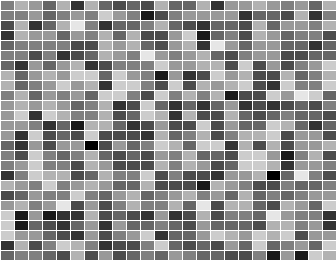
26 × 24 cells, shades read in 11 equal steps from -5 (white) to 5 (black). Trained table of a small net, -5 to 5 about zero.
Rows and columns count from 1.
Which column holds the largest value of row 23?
2
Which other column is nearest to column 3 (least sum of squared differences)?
18
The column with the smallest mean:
3
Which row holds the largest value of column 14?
8
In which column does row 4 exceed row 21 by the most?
15
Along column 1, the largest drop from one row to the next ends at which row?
19
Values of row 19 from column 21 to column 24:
0 1 1 0
